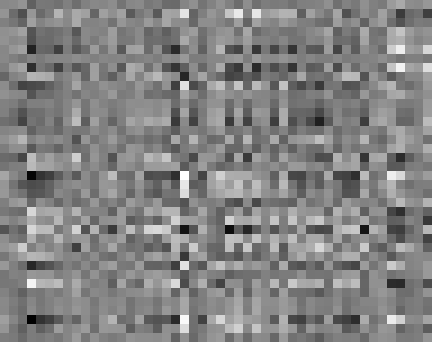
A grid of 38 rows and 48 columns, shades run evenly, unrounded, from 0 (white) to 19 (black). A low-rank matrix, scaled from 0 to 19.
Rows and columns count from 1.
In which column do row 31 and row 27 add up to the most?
45
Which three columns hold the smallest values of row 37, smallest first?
21, 27, 29
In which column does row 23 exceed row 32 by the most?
4
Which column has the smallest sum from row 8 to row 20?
48
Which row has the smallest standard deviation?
7
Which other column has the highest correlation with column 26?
10
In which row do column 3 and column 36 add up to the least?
28
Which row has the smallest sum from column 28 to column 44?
25
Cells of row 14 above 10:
21
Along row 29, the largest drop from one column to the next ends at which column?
22
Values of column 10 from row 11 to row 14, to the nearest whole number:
9 10 10 12
